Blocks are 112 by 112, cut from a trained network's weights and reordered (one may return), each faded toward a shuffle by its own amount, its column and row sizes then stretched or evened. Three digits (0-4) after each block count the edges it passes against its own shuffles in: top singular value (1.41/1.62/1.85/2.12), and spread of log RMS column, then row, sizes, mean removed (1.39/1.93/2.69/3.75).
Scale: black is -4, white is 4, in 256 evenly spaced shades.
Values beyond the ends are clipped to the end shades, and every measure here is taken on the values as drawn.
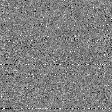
2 1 2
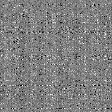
2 1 3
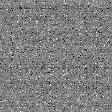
1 2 0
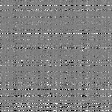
4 2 4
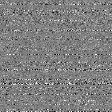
0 0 4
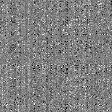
2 2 2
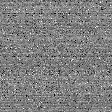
2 0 1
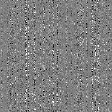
0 4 1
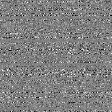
1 0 4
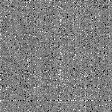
1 2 2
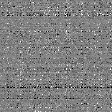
3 2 3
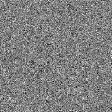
2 2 0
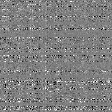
1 2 4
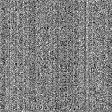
3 0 1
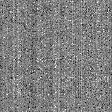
3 0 1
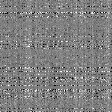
4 0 4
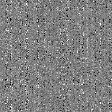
0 3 1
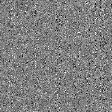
0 3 0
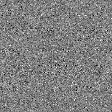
0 0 2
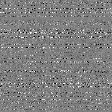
0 1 4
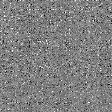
0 1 2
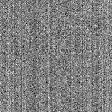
3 0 0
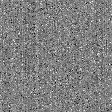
1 0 0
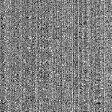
4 1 2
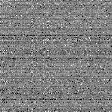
4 1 2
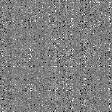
1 3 2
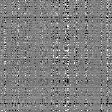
4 4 2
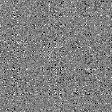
0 2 3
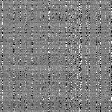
3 4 0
